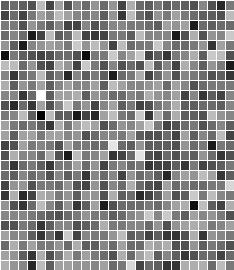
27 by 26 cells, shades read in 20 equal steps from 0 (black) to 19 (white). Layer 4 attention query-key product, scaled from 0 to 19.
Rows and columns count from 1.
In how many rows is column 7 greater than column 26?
14
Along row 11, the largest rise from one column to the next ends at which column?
5
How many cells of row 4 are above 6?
18
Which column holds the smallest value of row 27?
4
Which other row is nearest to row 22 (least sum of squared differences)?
25
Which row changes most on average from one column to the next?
12
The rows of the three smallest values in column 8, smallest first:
16, 8, 3
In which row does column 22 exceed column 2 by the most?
23
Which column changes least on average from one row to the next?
15
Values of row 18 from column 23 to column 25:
14 12 4
